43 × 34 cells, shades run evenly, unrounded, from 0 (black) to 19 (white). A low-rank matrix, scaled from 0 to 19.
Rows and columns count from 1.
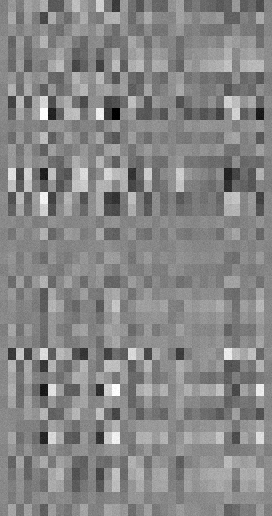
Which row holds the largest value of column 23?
15
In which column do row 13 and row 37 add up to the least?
6
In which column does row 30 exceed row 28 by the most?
29
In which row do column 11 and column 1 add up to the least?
30
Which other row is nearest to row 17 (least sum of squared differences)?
18
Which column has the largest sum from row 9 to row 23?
13
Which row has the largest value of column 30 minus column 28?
10
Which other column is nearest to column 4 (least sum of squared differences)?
23
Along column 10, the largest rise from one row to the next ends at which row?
7
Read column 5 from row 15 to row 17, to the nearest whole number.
8 9 12
